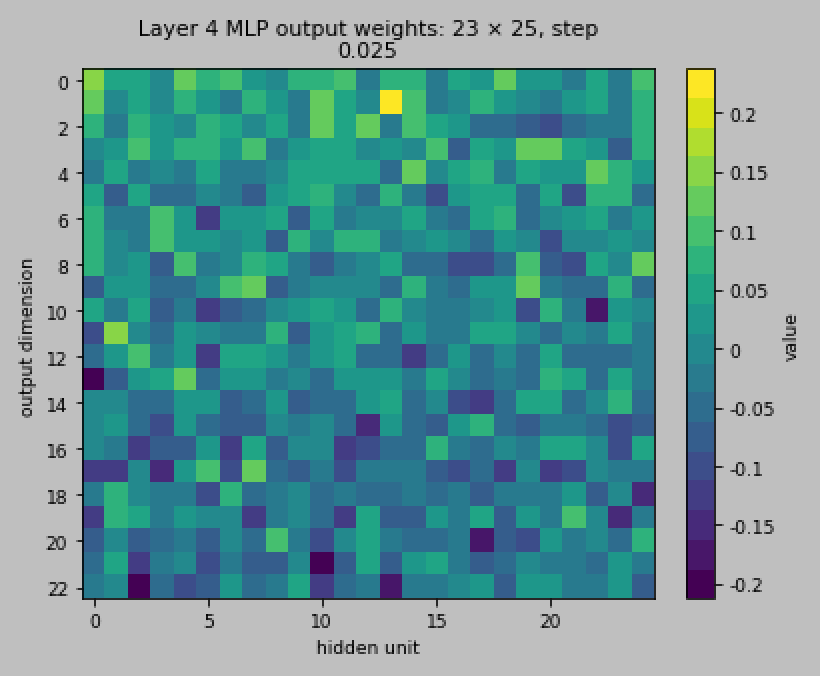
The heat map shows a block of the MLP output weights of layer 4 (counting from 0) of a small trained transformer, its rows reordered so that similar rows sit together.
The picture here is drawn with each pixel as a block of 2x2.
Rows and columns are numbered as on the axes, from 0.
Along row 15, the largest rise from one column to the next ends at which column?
13
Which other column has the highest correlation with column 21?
15
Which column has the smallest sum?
3
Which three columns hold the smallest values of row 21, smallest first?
10, 2, 5
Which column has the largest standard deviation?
0
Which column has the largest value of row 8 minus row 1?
19
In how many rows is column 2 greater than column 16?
15
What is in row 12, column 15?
-0.05
